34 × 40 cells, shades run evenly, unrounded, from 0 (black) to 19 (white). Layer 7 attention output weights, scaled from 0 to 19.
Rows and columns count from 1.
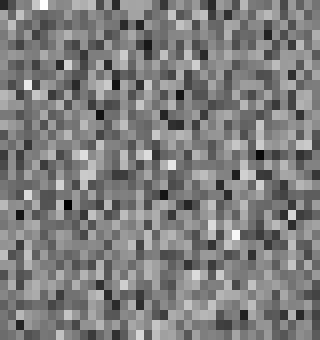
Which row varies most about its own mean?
16
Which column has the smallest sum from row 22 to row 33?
3
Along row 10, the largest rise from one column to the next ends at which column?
24
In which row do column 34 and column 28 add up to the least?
4
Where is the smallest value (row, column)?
21, 9
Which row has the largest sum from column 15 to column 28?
28
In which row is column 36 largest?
17
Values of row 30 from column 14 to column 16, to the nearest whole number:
3 10 7
